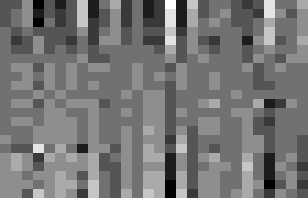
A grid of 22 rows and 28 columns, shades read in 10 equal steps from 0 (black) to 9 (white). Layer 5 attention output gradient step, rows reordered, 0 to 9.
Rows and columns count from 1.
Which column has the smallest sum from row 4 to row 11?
23
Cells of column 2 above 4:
9
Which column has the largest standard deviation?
16
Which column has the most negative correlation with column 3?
4
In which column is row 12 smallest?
25
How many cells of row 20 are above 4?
15
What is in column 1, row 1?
3
